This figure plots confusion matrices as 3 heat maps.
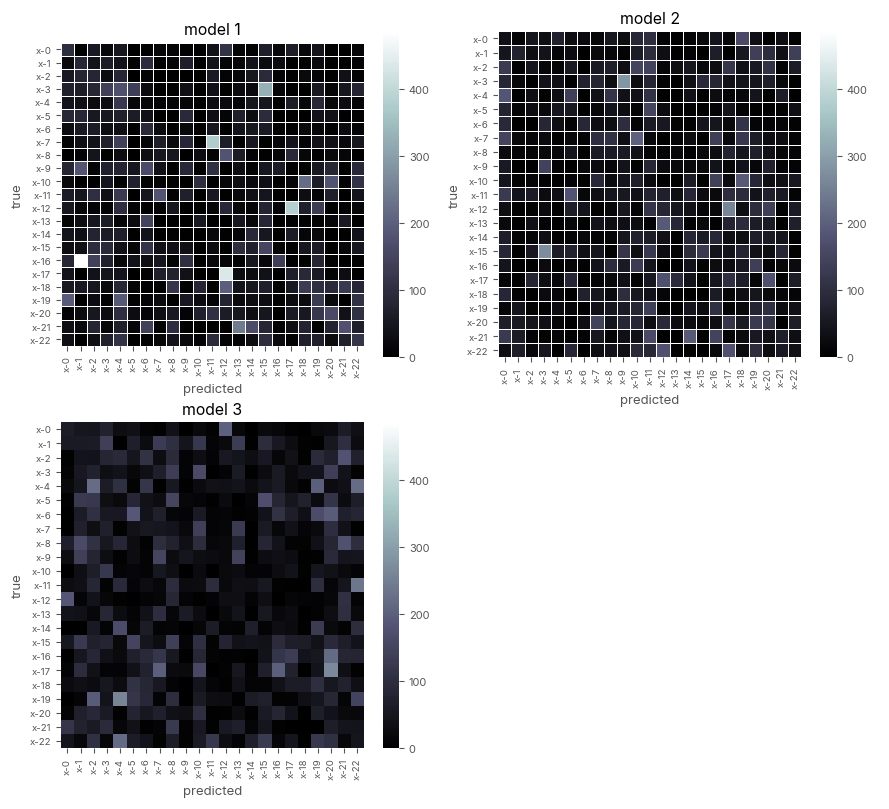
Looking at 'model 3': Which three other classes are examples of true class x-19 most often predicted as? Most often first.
x-4, x-2, x-22
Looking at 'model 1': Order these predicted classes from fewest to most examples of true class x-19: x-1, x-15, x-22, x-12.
x-1, x-15, x-12, x-22
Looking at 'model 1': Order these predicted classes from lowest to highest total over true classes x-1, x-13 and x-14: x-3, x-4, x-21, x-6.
x-21, x-4, x-3, x-6
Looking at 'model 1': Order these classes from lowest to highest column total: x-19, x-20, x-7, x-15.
x-7, x-20, x-19, x-15
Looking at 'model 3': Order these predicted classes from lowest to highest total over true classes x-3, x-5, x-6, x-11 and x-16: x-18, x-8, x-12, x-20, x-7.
x-12, x-18, x-7, x-8, x-20
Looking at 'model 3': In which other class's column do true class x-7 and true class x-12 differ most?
x-0
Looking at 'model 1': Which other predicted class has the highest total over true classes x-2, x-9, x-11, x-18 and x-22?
x-4
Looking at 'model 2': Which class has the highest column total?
x-11
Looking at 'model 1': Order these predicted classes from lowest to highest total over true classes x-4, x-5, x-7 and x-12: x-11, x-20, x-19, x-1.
x-20, x-1, x-19, x-11
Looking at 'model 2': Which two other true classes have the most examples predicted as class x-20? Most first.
x-17, x-12
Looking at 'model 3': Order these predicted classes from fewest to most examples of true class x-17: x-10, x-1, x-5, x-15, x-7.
x-5, x-15, x-1, x-10, x-7
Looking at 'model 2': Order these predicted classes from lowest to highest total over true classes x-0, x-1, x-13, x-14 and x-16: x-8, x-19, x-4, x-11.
x-4, x-8, x-11, x-19
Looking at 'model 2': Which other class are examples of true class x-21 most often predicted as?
x-14
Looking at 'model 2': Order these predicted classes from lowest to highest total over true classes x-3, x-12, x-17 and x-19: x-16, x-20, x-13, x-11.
x-13, x-16, x-11, x-20
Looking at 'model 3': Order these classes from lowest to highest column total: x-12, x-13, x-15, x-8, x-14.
x-14, x-12, x-13, x-15, x-8
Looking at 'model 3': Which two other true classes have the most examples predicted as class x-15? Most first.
x-5, x-22
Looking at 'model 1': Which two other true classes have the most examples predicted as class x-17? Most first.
x-12, x-8
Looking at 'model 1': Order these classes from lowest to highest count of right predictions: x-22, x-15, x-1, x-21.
x-1, x-22, x-15, x-21
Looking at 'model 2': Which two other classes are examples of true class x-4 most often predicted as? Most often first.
x-0, x-5
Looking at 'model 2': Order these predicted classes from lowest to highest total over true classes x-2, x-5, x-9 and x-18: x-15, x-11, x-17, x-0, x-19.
x-15, x-19, x-17, x-0, x-11
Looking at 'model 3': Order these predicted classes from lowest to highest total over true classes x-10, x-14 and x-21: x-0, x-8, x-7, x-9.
x-9, x-7, x-0, x-8
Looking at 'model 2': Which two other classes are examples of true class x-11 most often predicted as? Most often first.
x-5, x-0
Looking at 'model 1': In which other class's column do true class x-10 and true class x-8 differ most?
x-18
